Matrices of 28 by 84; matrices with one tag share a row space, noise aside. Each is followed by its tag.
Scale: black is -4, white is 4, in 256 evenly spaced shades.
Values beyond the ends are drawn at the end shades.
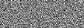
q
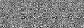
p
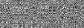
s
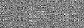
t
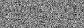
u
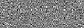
q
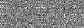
t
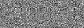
u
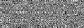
s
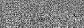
u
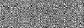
q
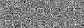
u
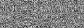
p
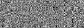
q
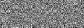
s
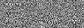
u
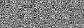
p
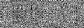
s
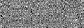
s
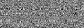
s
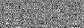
u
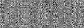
q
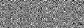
q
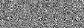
q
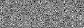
q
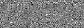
q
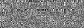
t
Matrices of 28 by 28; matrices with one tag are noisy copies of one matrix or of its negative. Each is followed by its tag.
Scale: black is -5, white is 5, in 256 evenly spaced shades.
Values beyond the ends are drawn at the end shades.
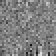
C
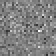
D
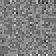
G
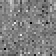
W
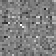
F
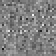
D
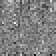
W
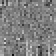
C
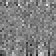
C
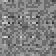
F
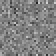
G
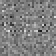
D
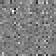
G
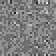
G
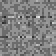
F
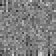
C
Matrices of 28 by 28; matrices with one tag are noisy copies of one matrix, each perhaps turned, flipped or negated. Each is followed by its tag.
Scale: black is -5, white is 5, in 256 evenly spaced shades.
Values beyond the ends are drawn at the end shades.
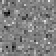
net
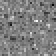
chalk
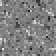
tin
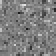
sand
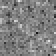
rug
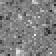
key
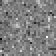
tin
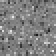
chalk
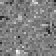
key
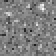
net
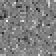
tin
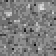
net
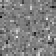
tin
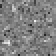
net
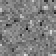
sand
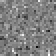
tin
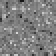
rug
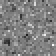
net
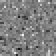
tin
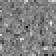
sand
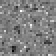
net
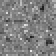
net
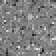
tin
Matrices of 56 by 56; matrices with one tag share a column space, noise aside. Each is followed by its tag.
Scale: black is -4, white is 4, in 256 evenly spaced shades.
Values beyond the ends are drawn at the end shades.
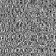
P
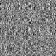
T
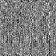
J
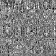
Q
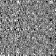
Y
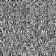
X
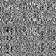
T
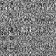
T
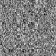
P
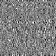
X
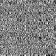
Y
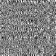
Y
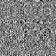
X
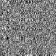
Y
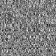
P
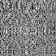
Q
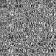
P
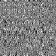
X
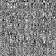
J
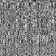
J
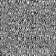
Y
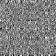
Y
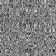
P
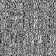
J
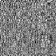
J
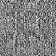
J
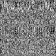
Q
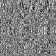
Q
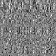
Q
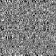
Y
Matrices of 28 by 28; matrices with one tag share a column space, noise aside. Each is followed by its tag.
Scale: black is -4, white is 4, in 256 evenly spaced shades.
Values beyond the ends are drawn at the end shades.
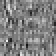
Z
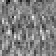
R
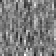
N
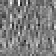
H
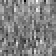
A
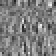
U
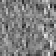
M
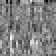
A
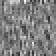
R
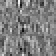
U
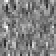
M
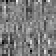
A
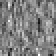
N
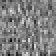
Z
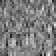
M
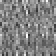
M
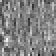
N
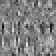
U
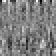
A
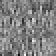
Z
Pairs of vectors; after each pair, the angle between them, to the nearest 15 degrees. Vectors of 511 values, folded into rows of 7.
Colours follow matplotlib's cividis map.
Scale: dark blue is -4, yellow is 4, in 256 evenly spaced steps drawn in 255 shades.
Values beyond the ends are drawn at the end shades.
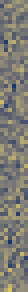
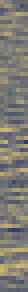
90 degrees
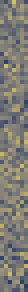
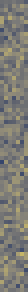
60 degrees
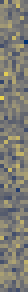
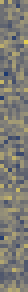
165 degrees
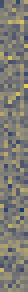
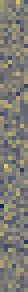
135 degrees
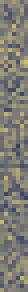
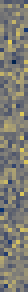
90 degrees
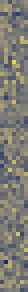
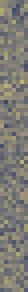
75 degrees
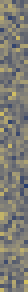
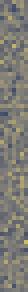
135 degrees
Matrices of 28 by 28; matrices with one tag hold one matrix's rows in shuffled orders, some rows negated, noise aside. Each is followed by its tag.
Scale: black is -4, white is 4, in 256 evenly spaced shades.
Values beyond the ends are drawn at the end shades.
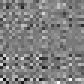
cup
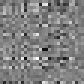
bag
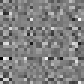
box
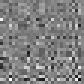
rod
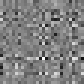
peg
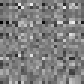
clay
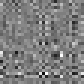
peg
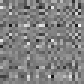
rod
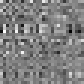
cup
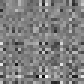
peg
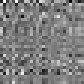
cup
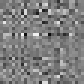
bag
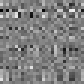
clay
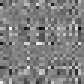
rod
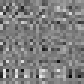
cup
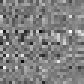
cup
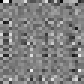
box
